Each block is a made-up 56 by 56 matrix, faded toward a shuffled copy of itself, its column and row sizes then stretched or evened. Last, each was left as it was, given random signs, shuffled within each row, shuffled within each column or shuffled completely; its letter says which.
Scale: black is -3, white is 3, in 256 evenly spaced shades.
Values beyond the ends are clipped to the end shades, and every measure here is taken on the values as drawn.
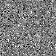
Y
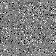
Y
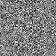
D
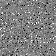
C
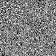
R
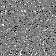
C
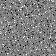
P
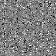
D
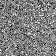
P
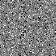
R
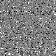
C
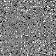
Y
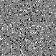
Y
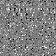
D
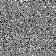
C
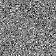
Y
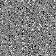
R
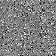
R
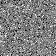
P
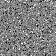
P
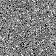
P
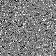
P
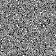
R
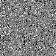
Y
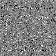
C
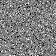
P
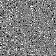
R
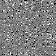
D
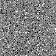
R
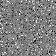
R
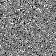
P
